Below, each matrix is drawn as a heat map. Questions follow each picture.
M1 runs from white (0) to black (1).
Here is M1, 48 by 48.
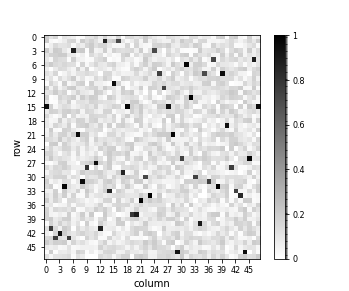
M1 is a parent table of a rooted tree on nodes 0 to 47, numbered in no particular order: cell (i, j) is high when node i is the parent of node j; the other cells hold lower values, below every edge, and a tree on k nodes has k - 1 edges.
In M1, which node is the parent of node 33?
30
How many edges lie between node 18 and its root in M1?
2
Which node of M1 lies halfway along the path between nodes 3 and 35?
31
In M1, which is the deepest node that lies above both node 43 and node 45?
26
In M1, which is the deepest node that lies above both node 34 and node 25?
8
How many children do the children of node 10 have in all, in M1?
4
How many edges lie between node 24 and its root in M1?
9
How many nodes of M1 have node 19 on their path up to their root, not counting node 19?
11
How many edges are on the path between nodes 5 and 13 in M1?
7
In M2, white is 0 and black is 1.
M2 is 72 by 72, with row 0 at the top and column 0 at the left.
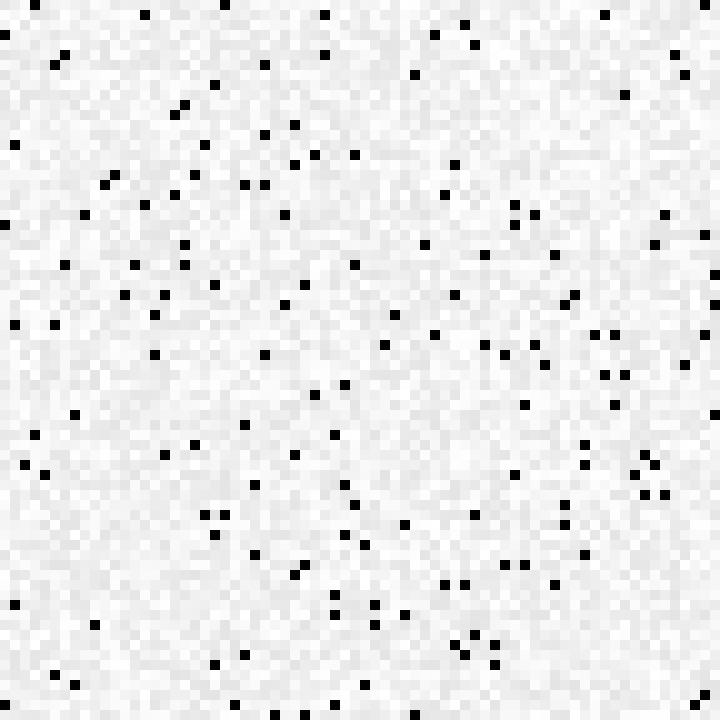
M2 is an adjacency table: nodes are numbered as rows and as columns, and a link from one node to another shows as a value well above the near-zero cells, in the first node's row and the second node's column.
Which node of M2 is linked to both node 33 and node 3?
node 43
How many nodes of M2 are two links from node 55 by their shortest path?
3
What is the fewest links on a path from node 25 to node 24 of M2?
5
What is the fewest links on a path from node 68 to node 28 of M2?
5
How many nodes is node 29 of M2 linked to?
4
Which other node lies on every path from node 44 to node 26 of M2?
node 58
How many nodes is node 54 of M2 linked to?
1
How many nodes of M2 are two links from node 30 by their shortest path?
5
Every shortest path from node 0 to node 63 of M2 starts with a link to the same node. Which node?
node 22
